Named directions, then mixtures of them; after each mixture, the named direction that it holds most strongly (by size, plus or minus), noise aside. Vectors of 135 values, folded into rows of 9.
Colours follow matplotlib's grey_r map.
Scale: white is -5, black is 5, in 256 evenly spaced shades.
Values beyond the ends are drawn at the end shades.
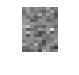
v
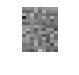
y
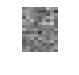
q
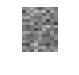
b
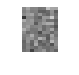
q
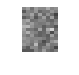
v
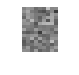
q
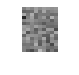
y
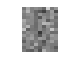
v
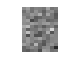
v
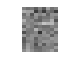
q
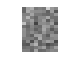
b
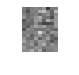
q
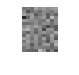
y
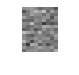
b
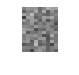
y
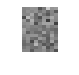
q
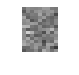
v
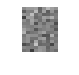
y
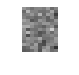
v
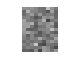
v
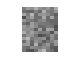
y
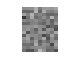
y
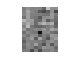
q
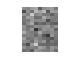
b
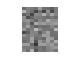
b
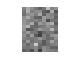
v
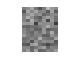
b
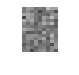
q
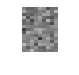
q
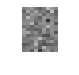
b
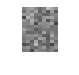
q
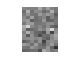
v
